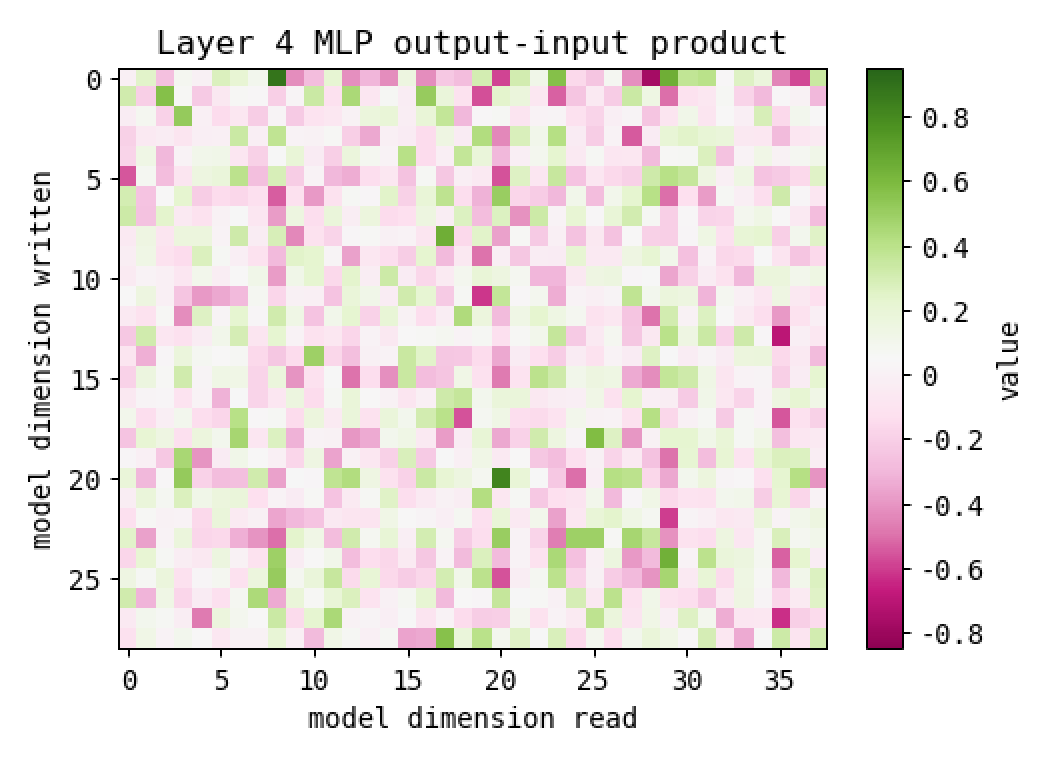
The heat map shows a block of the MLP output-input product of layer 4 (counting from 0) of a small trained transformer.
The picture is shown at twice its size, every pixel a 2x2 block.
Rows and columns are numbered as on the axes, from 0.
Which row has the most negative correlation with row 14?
28
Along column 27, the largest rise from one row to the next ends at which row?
1
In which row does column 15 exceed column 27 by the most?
15
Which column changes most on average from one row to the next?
20
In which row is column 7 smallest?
23
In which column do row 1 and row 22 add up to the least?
29
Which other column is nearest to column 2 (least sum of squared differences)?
0
